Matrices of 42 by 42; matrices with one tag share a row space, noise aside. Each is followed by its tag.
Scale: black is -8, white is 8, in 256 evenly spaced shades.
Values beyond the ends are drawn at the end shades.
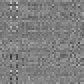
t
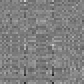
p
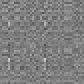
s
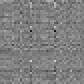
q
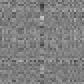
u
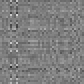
t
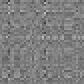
s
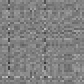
s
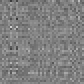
t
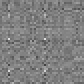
s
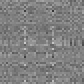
p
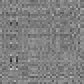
t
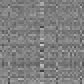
u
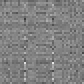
p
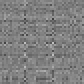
p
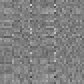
q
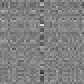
u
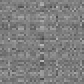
u
